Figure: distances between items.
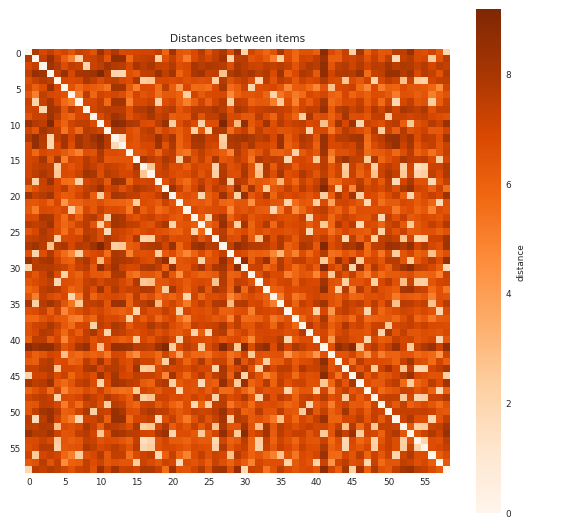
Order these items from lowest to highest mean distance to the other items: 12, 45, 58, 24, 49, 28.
28, 49, 24, 45, 58, 12
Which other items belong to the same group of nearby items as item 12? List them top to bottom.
3, 13, 27
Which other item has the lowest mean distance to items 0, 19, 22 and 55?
45
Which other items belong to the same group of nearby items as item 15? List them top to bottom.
21, 36, 40, 47, 57
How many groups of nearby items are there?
13
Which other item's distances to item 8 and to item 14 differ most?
2
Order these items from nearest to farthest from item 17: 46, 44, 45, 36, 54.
54, 44, 46, 36, 45
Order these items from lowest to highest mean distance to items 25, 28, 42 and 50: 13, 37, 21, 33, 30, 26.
21, 37, 33, 30, 26, 13
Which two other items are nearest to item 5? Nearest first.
31, 42
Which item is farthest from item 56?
41
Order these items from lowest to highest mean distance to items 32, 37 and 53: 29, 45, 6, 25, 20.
20, 29, 6, 25, 45
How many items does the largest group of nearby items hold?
10
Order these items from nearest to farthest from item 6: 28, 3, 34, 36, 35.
34, 28, 35, 36, 3
